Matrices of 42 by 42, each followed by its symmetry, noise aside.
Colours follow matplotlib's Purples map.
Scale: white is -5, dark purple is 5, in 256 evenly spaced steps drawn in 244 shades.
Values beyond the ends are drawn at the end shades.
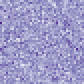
antisymmetric.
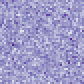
same after a half turn.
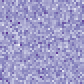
same after a half turn.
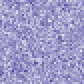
antisymmetric.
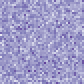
no symmetry.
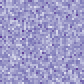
mirrored top to bottom.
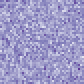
no symmetry.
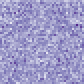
mirrored left to right.
